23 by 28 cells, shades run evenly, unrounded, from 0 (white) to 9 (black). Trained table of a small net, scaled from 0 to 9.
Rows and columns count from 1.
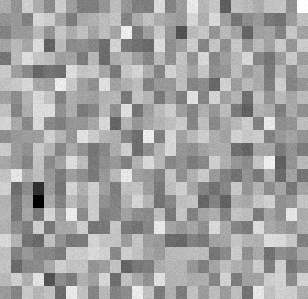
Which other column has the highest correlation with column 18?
28
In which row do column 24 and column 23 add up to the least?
11
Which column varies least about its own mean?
1
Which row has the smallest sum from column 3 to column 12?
7
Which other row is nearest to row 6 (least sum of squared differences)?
20
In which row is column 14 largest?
4
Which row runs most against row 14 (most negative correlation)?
21
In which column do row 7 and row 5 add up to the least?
3
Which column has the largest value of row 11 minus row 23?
13
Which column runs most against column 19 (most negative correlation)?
24
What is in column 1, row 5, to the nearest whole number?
5
